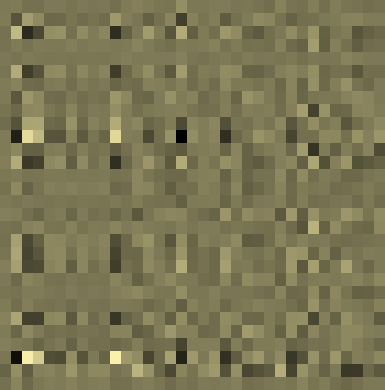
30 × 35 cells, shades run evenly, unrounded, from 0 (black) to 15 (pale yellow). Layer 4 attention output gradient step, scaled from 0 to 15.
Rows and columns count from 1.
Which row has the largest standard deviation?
28
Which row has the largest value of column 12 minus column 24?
29
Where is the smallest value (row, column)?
11, 17
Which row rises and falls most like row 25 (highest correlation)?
20
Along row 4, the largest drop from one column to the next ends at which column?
30
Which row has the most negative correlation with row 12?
18
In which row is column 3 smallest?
3
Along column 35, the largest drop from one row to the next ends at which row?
12
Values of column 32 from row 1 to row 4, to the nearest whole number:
7 8 8 7
